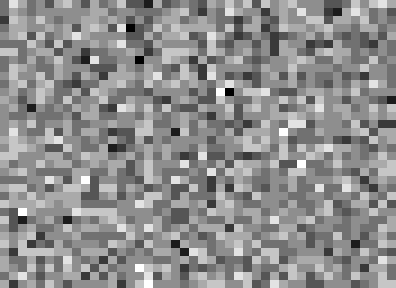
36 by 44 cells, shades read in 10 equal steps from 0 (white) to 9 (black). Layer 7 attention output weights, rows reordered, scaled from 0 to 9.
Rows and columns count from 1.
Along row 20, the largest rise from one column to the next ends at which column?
24
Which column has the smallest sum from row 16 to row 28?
17
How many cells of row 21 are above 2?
36
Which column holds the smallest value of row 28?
31
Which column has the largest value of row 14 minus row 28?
13
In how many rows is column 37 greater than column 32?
17
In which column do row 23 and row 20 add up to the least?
10
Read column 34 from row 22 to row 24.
2 5 5
